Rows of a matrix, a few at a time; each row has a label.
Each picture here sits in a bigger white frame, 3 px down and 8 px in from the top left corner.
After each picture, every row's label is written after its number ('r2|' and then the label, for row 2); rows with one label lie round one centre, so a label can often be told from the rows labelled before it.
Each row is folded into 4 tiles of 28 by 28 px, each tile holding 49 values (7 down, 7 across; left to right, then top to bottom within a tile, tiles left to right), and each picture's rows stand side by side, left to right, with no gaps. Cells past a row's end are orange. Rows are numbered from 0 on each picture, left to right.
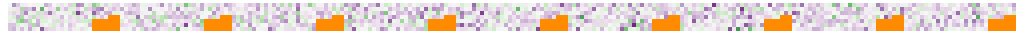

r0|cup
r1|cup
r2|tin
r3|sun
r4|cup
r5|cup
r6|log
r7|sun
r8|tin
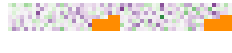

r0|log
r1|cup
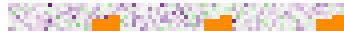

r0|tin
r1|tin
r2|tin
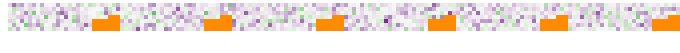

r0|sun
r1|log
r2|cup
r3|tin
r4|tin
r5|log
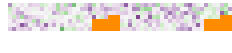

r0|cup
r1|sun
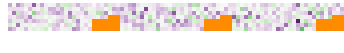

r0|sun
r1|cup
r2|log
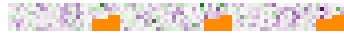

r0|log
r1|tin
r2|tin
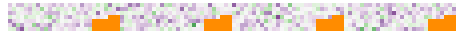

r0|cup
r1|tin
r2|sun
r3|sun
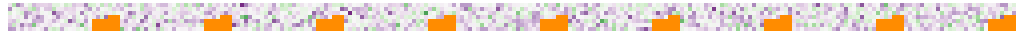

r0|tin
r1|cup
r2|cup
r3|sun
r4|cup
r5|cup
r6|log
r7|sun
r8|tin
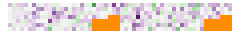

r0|tin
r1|cup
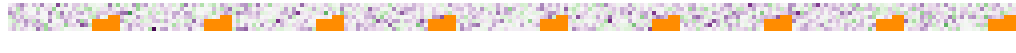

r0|log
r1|sun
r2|sun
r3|tin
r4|cup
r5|tin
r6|sun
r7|sun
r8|tin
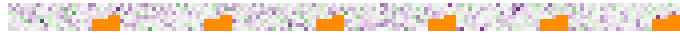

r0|cup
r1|sun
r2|cup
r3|cup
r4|tin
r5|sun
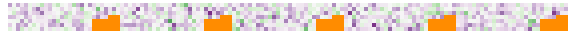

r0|cup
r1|cup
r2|log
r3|sun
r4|sun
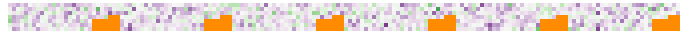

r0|log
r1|sun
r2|sun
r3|log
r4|sun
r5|log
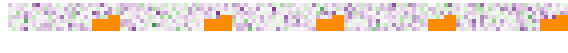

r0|cup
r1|cup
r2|cup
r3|sun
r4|tin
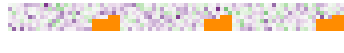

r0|cup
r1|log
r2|tin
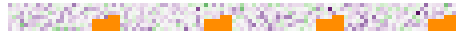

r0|tin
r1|tin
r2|log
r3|cup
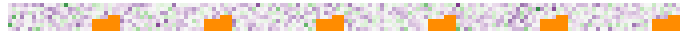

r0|sun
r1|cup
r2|tin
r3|sun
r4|log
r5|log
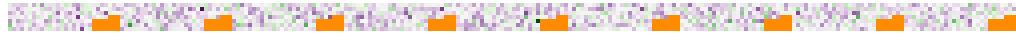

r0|sun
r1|tin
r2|tin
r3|tin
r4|cup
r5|tin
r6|cup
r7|sun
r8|cup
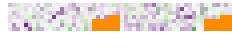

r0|tin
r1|log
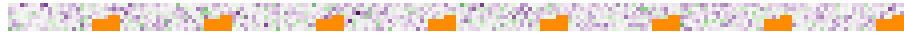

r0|log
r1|sun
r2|sun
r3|cup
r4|log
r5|log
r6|sun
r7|log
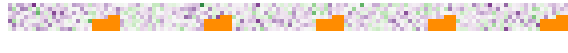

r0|sun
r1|tin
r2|sun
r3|sun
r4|log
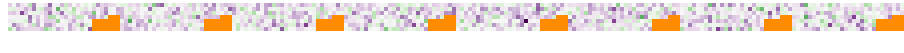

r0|cup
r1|tin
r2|log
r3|cup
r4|cup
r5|sun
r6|log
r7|cup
